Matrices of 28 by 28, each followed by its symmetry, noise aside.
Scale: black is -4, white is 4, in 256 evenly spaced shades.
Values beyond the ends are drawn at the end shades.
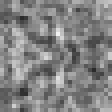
mirrored top to bottom.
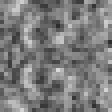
mirrored top to bottom.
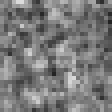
no symmetry.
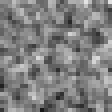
antisymmetric.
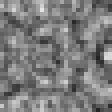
mirrored top to bottom.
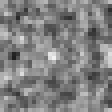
mirrored top to bottom.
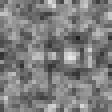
mirrored top to bottom.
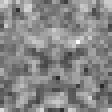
mirrored left to right.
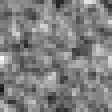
antisymmetric.
